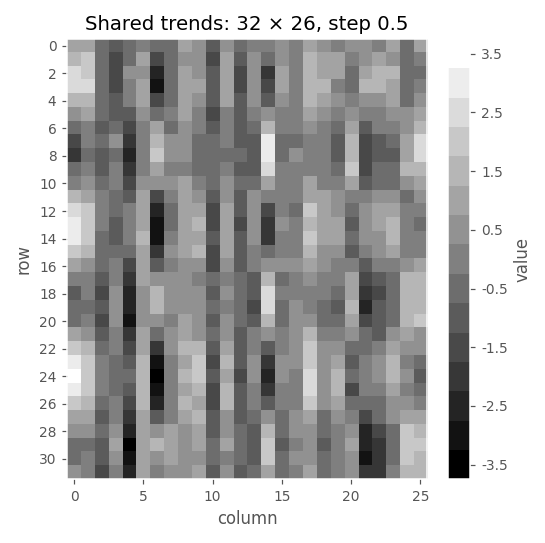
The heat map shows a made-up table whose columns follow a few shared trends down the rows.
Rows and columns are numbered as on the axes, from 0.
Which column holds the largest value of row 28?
24
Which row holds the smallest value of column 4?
29
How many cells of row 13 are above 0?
14
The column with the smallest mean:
4
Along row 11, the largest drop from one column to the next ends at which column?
6
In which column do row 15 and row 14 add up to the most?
0
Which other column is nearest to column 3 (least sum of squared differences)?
7
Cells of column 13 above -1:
22
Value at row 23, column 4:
-1
